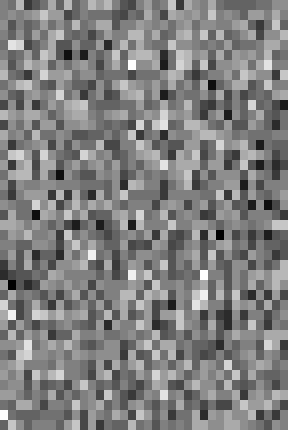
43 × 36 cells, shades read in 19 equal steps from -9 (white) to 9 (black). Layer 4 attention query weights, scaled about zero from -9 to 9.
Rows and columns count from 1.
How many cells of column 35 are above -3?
34
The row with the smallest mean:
7
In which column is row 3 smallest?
35
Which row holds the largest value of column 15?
27
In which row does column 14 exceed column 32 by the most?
33
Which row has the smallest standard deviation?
3
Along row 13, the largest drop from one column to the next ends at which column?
18
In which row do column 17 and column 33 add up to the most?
42
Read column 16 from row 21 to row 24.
2 -3 -4 0
